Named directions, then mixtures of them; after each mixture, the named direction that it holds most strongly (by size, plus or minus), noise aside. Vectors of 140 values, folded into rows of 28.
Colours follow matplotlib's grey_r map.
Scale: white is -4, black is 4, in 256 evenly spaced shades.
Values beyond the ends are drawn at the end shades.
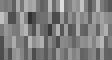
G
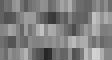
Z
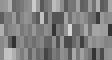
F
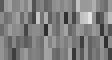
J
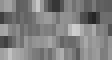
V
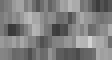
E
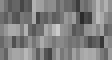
E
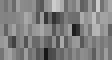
F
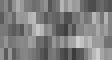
E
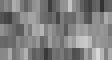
Z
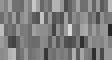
F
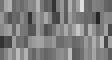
V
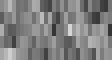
F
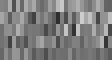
G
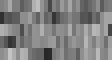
Z
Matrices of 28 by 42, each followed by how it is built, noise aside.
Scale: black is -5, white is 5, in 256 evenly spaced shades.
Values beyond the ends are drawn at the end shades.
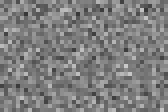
repeating columns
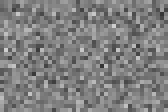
repeating columns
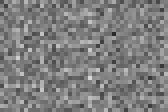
repeating rows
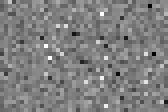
sparse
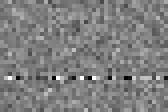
uneven rows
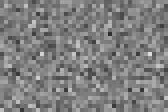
repeating columns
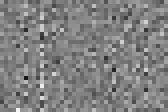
uneven columns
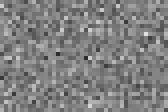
blocks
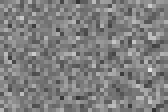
repeating rows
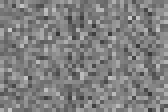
repeating rows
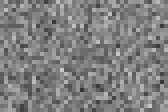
blocks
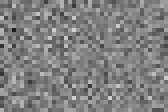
low rank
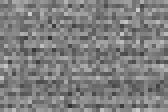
blocks
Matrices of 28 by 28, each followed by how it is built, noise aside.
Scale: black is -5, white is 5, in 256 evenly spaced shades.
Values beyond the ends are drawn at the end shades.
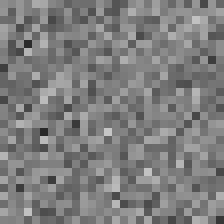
Hankel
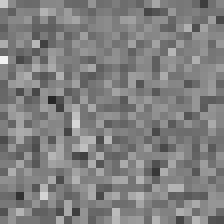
lower triangular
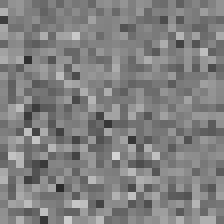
lower triangular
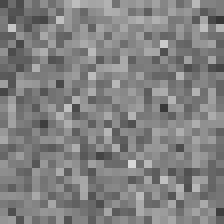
smooth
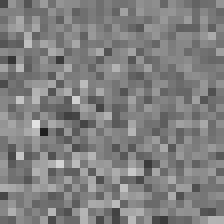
lower triangular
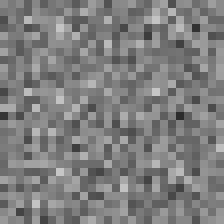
repeating rows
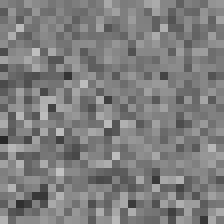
lower triangular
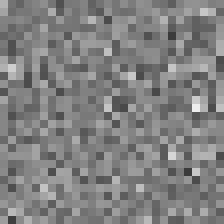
low rank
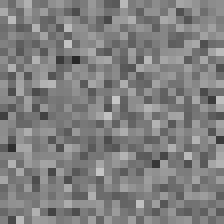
noise
